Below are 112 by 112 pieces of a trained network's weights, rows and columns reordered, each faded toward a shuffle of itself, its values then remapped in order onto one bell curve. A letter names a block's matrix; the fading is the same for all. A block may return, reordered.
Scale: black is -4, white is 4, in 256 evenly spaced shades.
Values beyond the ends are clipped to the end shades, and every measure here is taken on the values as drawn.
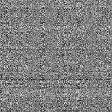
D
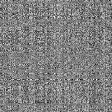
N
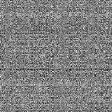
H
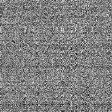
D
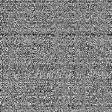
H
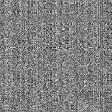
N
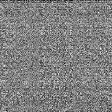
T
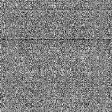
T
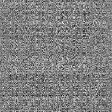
H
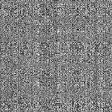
N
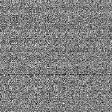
D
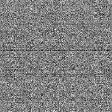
T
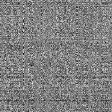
D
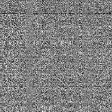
T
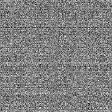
H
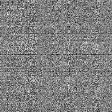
T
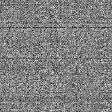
T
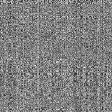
N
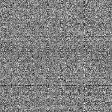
T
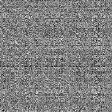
H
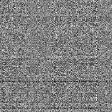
T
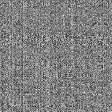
N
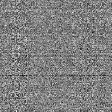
D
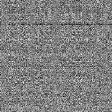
T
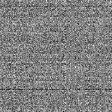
T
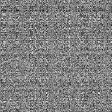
H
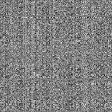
N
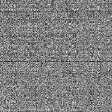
T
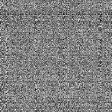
D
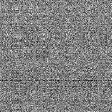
T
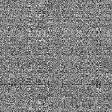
D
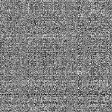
H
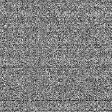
T
